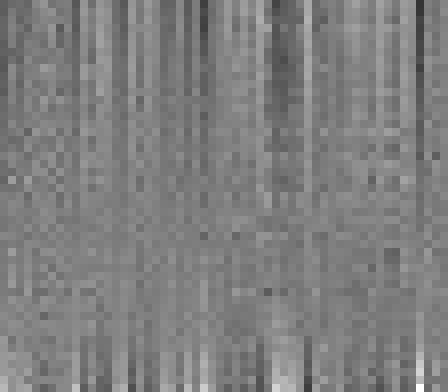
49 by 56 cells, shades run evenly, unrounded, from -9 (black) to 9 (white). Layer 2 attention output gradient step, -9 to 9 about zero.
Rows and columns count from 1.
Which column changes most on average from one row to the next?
6
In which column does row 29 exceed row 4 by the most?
26
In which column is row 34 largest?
51
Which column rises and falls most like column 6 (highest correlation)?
42
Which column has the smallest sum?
53
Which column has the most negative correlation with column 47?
4
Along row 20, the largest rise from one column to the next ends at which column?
54
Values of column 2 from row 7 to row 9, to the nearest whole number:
-2 -1 1
